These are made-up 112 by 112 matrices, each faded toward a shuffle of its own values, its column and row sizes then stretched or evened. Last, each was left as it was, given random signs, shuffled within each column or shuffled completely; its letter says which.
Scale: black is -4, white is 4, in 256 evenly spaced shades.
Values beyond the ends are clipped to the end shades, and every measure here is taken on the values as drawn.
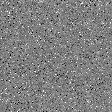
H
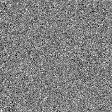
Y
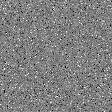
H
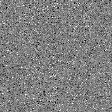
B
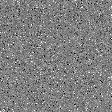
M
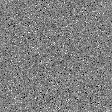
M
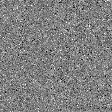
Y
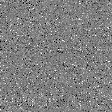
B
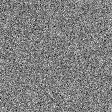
H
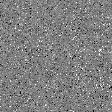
B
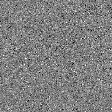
B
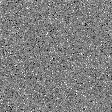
H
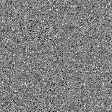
B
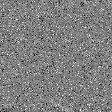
B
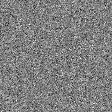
M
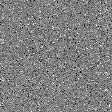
M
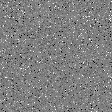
M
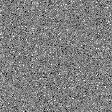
Y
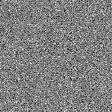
Y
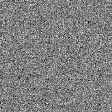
B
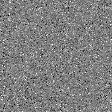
M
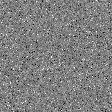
H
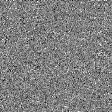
B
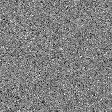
H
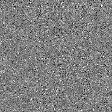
B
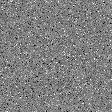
H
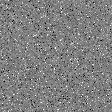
H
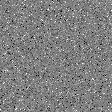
H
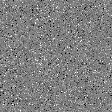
Y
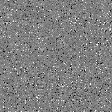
B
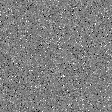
H
